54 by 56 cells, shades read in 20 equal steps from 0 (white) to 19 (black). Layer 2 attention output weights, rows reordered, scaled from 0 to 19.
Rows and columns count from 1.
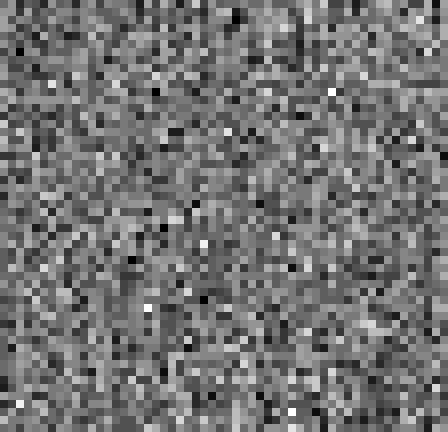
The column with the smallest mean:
42
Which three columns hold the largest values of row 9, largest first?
5, 37, 20
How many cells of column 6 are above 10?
31
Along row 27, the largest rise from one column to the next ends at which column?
7
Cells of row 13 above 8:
35
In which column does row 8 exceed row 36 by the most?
32
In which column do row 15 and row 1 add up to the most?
18
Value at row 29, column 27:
9
